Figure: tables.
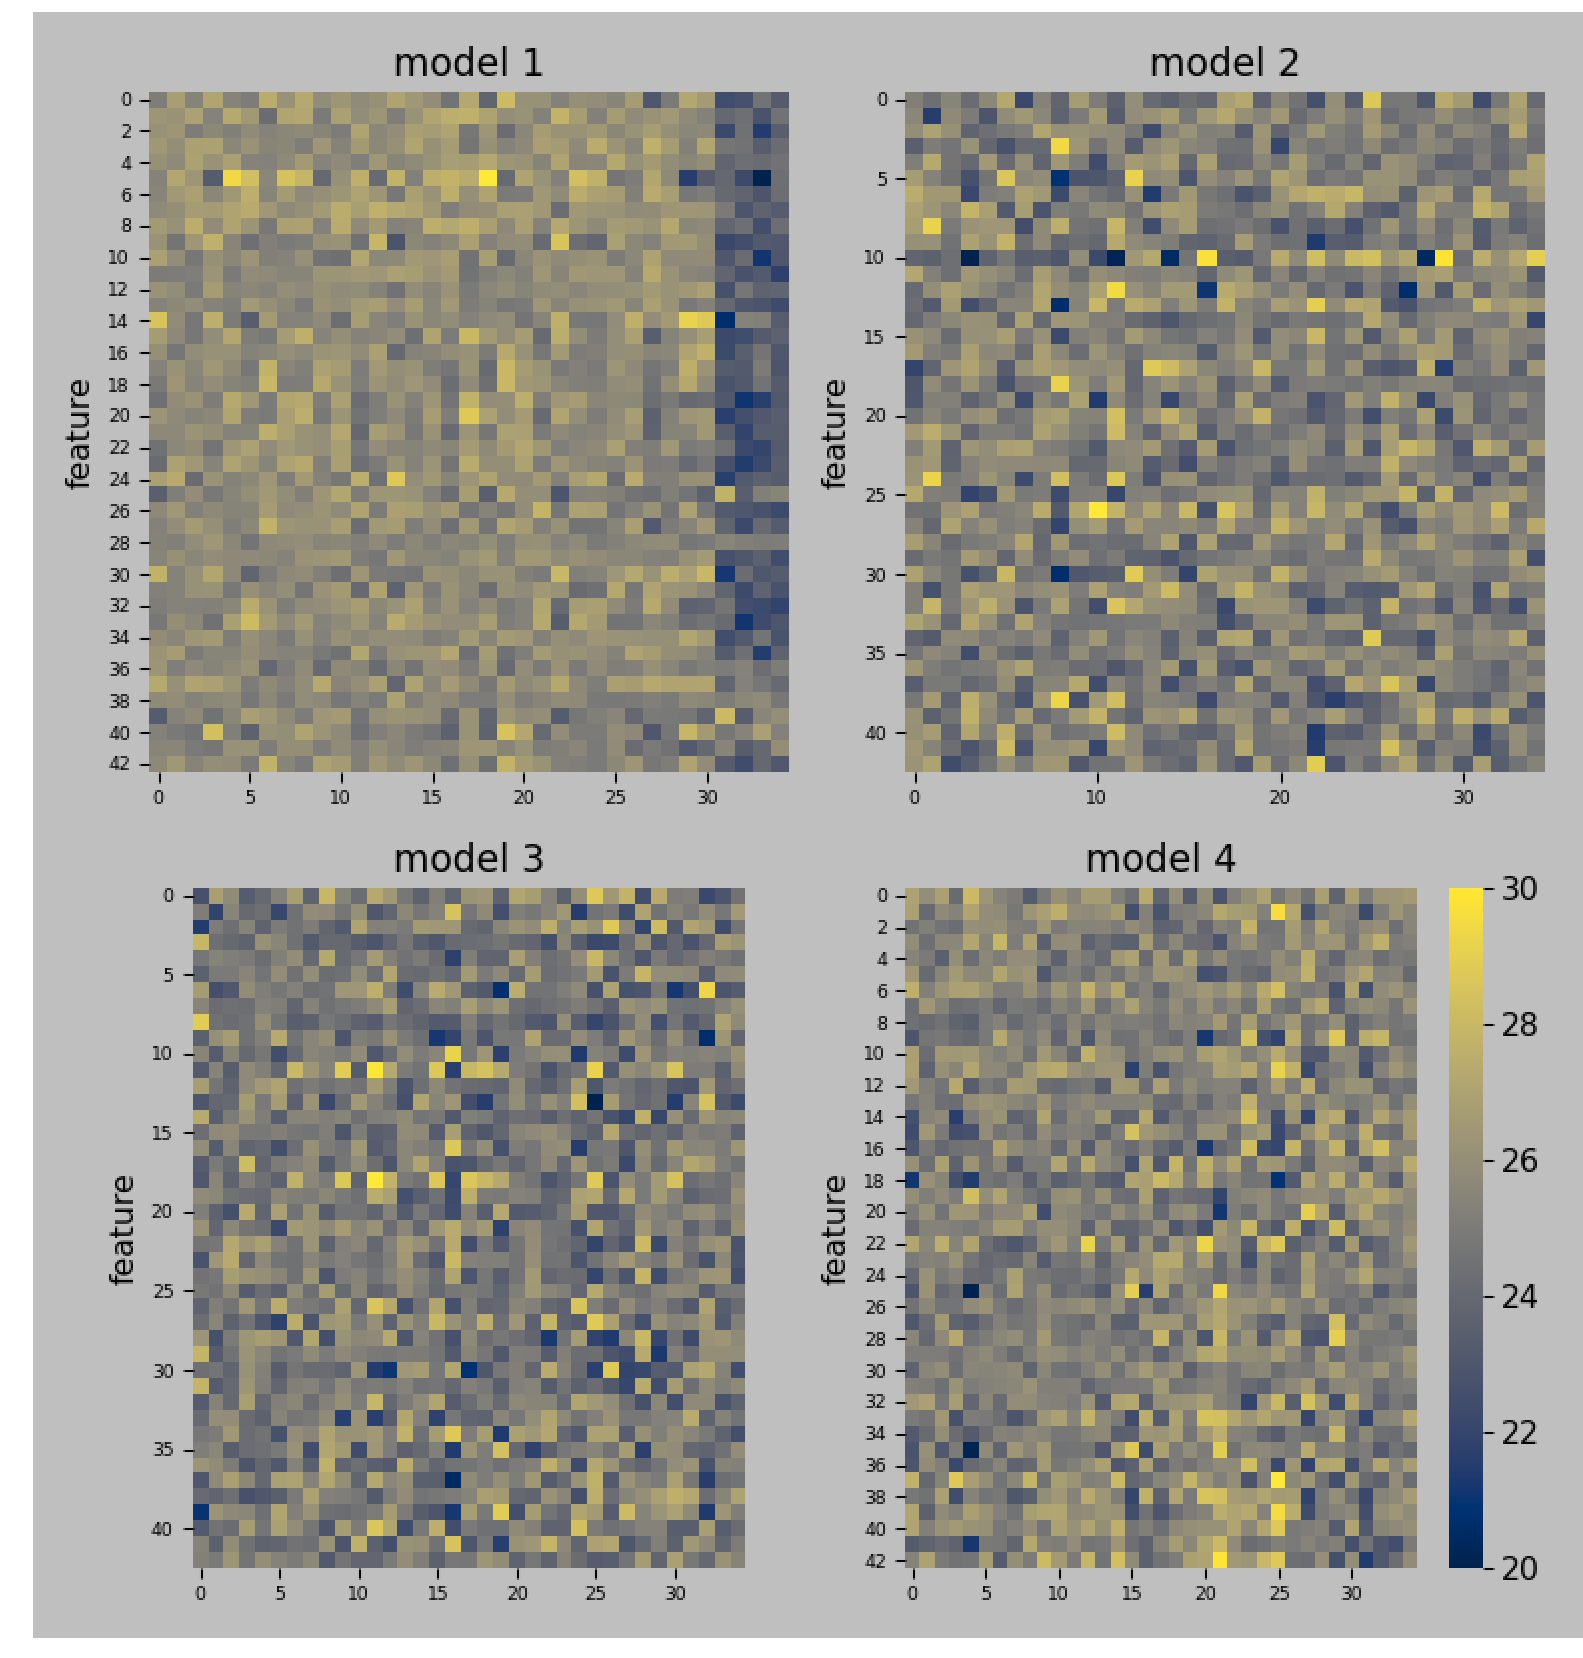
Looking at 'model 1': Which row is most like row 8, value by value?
1
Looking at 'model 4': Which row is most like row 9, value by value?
16
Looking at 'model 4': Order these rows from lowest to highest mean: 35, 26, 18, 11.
18, 35, 26, 11
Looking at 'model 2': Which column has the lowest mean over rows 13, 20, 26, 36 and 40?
8
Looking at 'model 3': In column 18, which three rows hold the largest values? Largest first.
11, 18, 27
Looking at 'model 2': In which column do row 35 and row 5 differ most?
5
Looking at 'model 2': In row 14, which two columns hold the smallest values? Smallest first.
34, 14
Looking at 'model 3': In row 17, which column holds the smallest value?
27
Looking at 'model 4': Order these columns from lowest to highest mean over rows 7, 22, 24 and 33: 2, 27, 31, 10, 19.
31, 27, 19, 10, 2
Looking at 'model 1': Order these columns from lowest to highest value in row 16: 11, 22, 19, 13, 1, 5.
13, 1, 5, 11, 22, 19
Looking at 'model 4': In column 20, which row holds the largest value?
22
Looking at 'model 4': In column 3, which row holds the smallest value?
14
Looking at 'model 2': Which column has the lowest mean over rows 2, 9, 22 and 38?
23
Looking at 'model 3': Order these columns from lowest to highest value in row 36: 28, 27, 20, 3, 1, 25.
3, 28, 27, 20, 1, 25
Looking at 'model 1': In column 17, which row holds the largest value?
20
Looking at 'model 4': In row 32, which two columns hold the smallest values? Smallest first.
23, 29
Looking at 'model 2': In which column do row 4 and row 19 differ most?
14
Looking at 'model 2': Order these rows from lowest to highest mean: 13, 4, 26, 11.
4, 11, 13, 26
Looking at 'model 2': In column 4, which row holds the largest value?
32
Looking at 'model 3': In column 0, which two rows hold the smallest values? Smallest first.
39, 2
